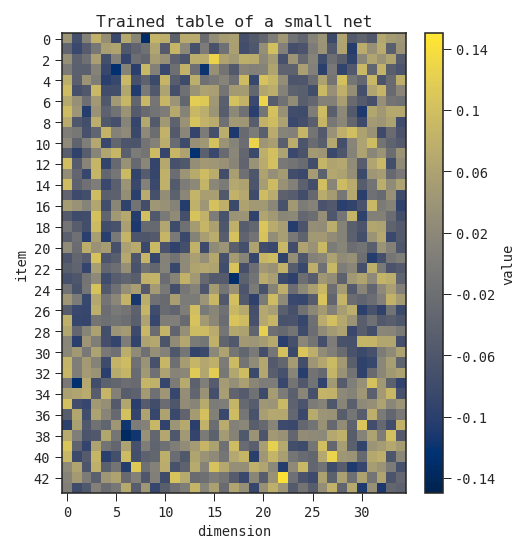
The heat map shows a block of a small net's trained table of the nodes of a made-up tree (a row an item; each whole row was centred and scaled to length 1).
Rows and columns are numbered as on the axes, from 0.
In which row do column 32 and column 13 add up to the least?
9
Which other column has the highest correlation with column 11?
5
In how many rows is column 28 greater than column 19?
34
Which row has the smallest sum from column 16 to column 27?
23
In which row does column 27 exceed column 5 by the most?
40
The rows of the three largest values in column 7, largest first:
41, 20, 24
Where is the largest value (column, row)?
22, 42
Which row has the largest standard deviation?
4
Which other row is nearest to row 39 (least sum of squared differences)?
7
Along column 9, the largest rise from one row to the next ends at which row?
37
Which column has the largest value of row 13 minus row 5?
25
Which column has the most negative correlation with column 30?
13
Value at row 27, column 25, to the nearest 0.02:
-0.02
